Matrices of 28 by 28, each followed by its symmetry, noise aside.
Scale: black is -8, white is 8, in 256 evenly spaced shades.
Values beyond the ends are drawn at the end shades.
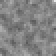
symmetric across the other diagonal.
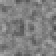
mirrored top to bottom.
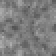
mirrored top to bottom.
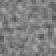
same after a half turn.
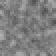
symmetric across the other diagonal.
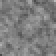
symmetric across the other diagonal.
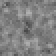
same after a half turn.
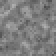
symmetric.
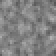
mirrored top to bottom.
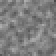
symmetric.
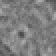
symmetric across the other diagonal.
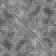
same after a half turn.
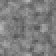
mirrored top to bottom.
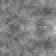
mirrored top to bottom.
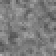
no symmetry.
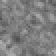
symmetric across the other diagonal.
